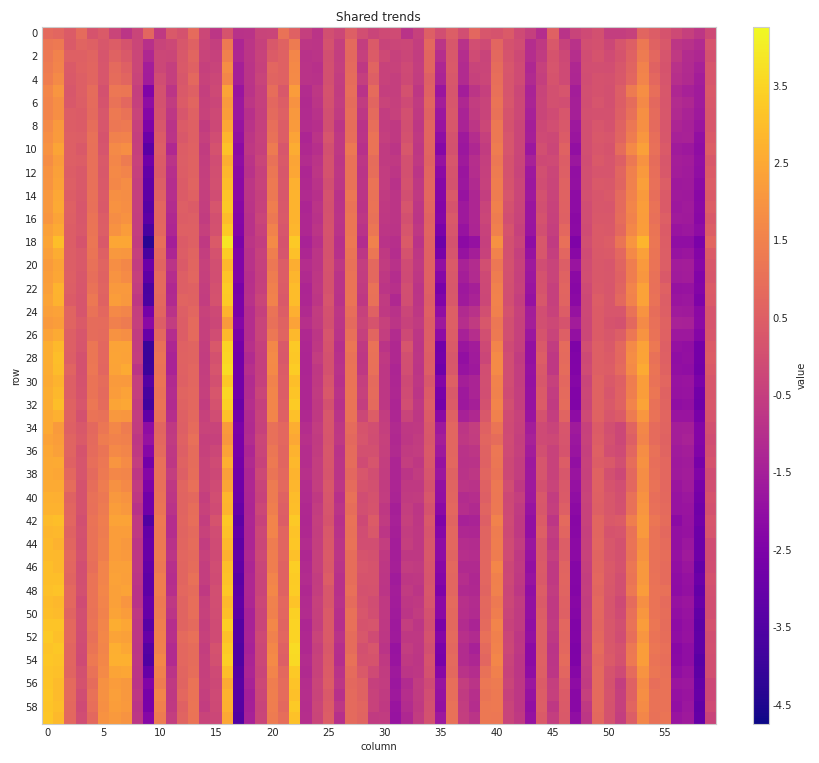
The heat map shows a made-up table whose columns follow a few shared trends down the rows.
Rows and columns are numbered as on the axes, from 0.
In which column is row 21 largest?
16
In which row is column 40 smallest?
0
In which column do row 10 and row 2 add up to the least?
9
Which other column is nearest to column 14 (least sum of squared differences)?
19
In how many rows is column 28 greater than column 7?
1
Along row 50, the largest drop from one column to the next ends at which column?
17
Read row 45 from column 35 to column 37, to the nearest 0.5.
-2 0.5 -1
